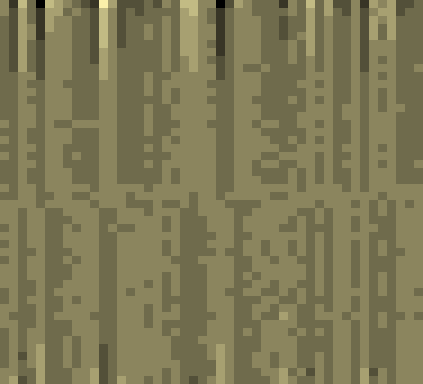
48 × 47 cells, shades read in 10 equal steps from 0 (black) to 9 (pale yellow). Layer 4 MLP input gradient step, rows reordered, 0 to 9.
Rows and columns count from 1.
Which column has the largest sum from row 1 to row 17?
12
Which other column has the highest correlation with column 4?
17
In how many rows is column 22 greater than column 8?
14
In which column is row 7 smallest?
25
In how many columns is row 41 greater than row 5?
23
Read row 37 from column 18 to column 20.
5 4 5
